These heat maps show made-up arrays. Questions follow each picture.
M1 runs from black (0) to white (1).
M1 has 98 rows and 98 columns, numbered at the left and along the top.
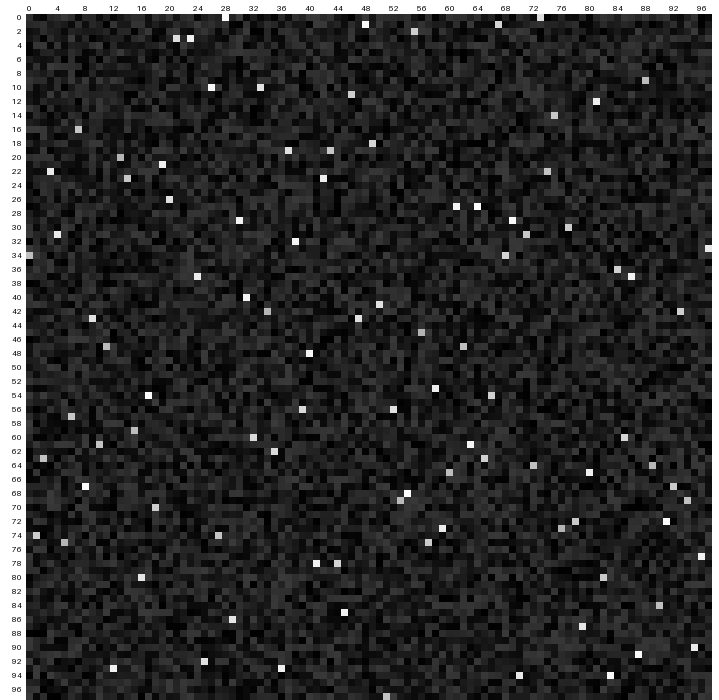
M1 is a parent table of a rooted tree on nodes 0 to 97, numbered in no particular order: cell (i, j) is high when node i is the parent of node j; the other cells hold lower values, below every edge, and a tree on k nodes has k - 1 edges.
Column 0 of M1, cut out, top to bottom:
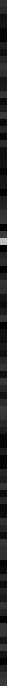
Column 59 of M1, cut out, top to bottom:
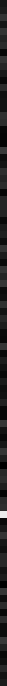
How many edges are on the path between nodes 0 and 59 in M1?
2
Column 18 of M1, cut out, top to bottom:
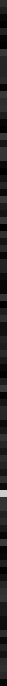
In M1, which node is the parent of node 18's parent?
94
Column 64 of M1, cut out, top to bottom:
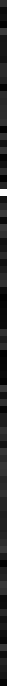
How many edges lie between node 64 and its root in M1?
3
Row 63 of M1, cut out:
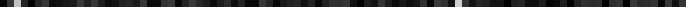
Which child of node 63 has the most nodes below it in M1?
65
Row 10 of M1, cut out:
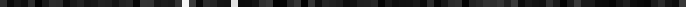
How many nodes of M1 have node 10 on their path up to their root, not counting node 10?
6
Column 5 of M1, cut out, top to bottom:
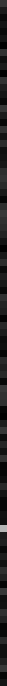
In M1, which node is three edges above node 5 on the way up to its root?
23
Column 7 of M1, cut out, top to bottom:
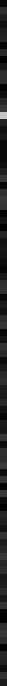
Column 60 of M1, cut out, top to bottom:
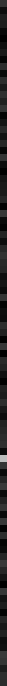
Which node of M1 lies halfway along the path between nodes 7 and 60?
80
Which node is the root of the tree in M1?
22
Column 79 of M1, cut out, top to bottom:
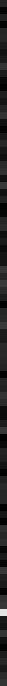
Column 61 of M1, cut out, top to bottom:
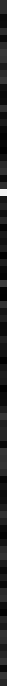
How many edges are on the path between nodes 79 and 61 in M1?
6
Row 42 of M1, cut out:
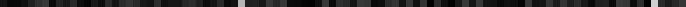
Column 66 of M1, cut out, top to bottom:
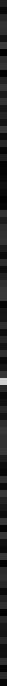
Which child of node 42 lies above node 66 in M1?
34
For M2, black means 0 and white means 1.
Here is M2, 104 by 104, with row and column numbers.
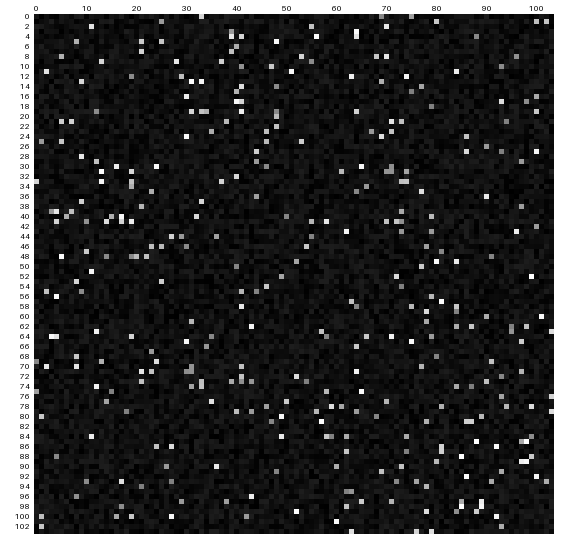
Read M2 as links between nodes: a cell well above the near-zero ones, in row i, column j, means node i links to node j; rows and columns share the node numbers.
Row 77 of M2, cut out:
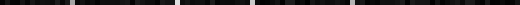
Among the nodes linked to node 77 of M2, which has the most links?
node 70
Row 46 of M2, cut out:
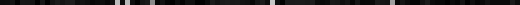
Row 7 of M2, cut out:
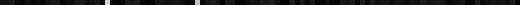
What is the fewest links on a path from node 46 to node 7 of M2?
4
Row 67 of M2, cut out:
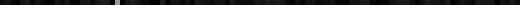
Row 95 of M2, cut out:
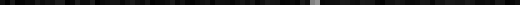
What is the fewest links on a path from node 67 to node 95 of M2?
7
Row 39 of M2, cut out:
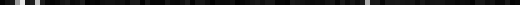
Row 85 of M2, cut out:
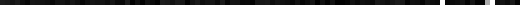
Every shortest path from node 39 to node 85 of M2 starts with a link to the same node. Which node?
node 4
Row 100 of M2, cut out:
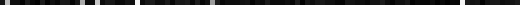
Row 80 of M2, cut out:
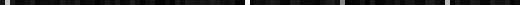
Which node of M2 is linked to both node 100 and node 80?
node 1
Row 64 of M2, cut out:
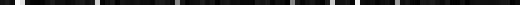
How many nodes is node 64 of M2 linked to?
8
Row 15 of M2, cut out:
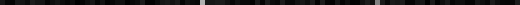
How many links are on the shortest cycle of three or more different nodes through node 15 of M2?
6
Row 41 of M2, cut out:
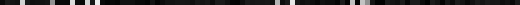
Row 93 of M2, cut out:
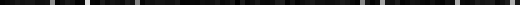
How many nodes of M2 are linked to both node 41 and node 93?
3
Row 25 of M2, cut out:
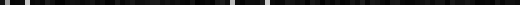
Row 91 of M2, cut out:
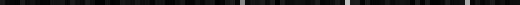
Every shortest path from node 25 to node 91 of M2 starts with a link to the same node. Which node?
node 5
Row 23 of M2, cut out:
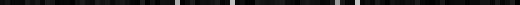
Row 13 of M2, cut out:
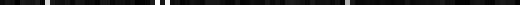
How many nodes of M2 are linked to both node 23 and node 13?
0
